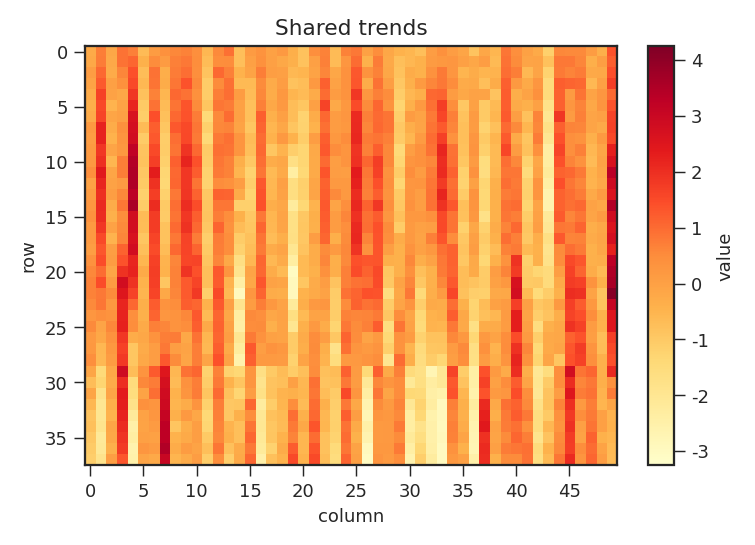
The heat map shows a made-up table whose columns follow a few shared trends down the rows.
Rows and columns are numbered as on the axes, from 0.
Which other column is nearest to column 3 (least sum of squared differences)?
45
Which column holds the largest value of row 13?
4
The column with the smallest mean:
43
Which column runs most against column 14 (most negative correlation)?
40
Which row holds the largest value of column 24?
31
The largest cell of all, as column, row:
49, 22
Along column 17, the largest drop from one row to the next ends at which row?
29
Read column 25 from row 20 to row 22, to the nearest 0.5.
1.5 1 1
